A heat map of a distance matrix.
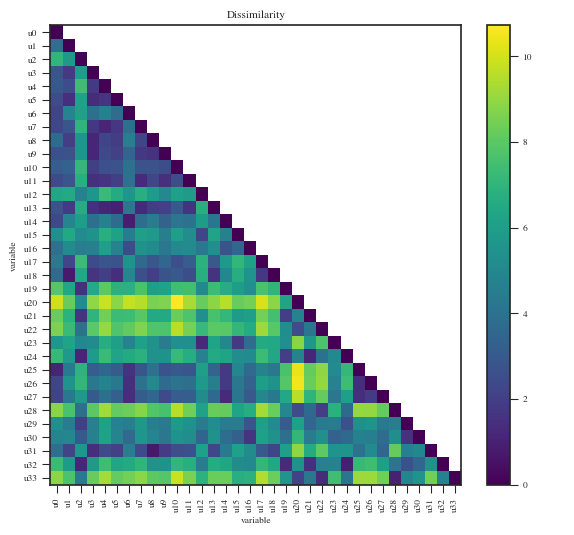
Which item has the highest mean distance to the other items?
u20
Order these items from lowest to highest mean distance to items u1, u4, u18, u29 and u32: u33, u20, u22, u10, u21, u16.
u10, u16, u21, u22, u33, u20
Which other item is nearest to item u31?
u8
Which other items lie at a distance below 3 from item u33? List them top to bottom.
u20, u22, u28
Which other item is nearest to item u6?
u14
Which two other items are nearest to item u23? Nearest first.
u12, u15
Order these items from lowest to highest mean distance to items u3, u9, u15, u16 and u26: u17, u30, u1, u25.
u25, u30, u1, u17
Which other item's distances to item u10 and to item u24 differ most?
u21
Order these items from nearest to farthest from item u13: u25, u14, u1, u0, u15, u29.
u1, u0, u25, u14, u29, u15
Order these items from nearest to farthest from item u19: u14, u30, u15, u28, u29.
u29, u30, u28, u15, u14
